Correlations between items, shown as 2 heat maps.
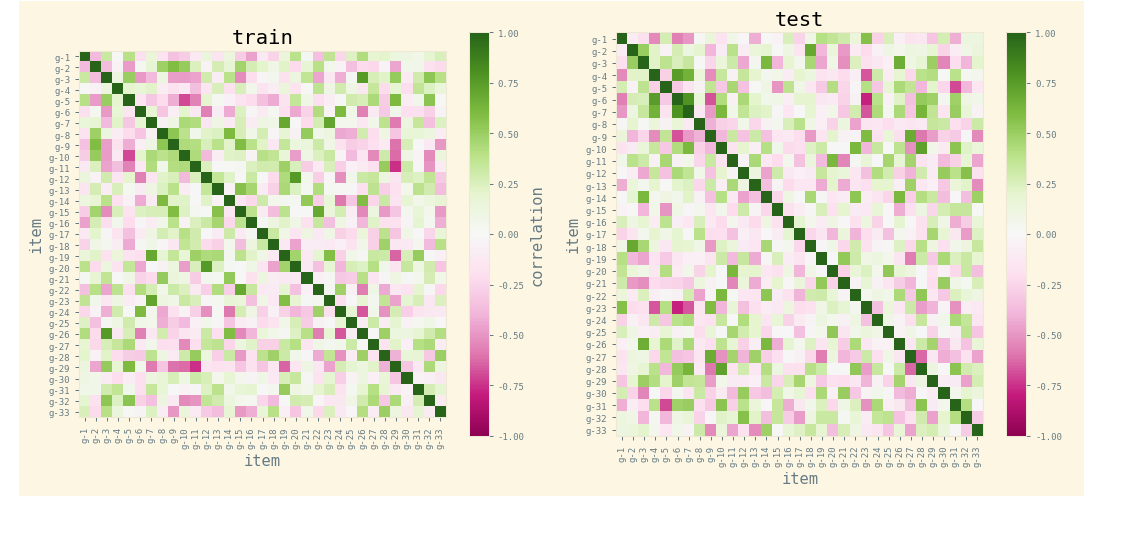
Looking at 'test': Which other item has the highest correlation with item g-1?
g-23
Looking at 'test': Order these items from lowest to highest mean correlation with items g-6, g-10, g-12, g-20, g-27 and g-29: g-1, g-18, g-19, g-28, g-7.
g-1, g-19, g-18, g-28, g-7
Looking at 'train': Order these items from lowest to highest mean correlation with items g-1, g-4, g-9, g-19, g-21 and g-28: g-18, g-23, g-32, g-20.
g-18, g-32, g-20, g-23
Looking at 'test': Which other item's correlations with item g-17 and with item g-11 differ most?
g-20
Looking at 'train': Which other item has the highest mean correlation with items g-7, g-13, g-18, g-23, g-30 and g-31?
g-19
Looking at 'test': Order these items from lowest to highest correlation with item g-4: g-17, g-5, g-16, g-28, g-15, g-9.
g-9, g-5, g-16, g-15, g-17, g-28
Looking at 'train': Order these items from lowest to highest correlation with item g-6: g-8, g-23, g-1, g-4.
g-8, g-1, g-23, g-4
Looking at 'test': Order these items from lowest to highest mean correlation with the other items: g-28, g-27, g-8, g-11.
g-27, g-8, g-11, g-28
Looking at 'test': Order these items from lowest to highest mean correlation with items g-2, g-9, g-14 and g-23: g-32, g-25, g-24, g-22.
g-24, g-32, g-25, g-22
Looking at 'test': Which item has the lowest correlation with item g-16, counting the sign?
g-31
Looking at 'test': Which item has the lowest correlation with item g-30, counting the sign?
g-3
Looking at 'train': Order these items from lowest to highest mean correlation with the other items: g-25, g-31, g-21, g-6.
g-6, g-25, g-21, g-31
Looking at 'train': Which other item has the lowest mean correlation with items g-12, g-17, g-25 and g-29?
g-10
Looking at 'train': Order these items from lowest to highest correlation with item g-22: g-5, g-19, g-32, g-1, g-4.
g-1, g-5, g-32, g-19, g-4
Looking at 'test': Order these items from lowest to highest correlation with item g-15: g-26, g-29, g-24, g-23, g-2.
g-26, g-29, g-23, g-2, g-24
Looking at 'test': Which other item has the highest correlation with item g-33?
g-14
